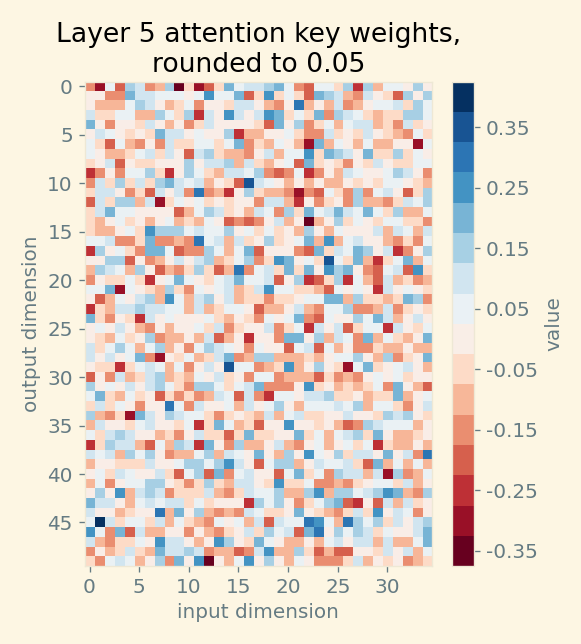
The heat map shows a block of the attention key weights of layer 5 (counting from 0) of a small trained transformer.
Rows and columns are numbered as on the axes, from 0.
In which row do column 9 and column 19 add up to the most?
18
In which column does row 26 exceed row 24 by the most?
23
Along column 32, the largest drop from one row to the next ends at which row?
19
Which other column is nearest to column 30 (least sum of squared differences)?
5
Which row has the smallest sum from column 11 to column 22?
14
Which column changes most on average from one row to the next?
22
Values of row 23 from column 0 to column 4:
-0.25 -0.05 -0.1 0.1 0.1
